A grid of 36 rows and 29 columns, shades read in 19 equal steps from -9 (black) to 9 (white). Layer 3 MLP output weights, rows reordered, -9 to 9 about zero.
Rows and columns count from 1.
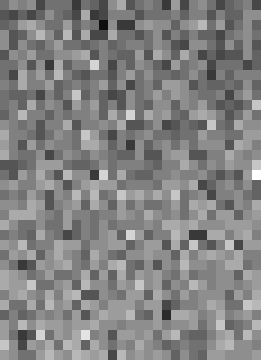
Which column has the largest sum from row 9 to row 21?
29
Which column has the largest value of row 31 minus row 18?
11
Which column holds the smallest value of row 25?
27
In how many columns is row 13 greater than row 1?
17
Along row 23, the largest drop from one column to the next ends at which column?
9
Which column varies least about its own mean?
28
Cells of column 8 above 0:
19
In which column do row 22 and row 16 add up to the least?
6
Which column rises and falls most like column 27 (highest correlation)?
24
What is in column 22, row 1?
0
